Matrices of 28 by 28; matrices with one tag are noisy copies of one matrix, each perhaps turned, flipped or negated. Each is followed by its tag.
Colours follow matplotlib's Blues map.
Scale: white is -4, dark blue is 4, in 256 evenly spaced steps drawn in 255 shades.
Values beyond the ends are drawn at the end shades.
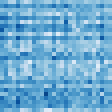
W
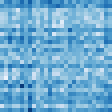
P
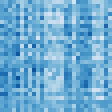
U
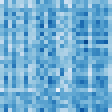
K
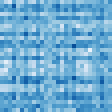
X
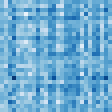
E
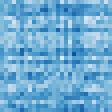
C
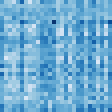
K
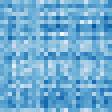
W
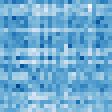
C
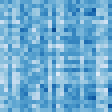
C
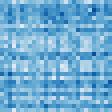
W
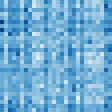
P
